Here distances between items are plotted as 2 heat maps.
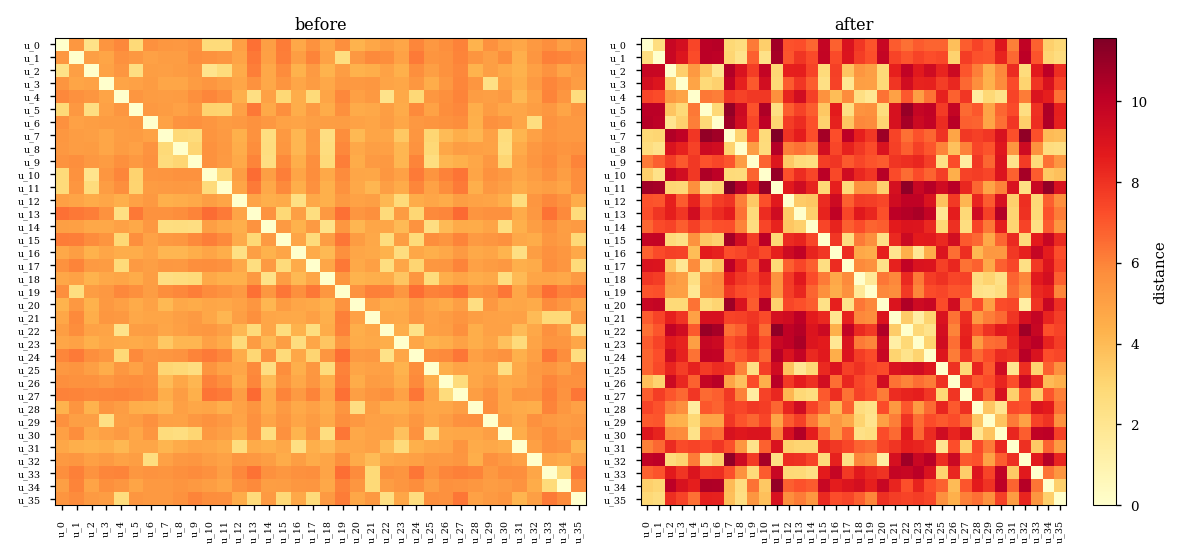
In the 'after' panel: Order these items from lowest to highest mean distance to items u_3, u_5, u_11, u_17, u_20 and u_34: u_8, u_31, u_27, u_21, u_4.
u_4, u_27, u_31, u_8, u_21
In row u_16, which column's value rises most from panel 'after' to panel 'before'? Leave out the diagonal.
u_21
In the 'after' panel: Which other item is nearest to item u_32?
u_20
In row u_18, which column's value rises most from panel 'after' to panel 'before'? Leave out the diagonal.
u_19
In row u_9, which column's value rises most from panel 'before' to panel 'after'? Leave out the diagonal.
u_30
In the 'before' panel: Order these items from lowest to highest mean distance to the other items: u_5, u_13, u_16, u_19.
u_16, u_5, u_13, u_19
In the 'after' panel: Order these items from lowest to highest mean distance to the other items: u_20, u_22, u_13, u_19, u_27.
u_19, u_27, u_20, u_13, u_22
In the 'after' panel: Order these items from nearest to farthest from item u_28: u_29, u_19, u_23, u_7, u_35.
u_19, u_29, u_23, u_35, u_7
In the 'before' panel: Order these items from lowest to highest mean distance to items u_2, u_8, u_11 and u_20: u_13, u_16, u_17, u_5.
u_5, u_16, u_17, u_13
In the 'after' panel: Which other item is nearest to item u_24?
u_22
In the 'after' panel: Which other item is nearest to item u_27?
u_9
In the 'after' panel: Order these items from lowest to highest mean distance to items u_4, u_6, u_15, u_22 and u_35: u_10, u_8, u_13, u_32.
u_32, u_8, u_10, u_13
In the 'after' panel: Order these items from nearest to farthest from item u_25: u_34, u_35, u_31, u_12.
u_31, u_12, u_35, u_34
